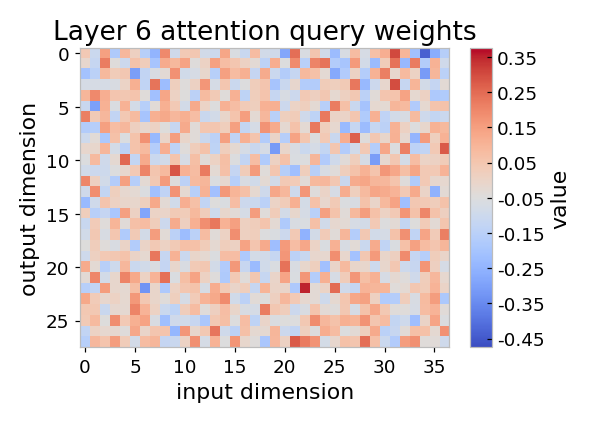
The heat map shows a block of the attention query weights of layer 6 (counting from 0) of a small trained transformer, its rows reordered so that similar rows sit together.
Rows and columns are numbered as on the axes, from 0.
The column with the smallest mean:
0
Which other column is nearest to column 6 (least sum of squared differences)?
3
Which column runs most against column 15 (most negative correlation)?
27
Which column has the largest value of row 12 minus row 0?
34
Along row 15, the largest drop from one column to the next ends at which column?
6
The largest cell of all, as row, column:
22, 22
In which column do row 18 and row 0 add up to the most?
21
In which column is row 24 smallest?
9
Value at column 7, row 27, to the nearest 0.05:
0.1
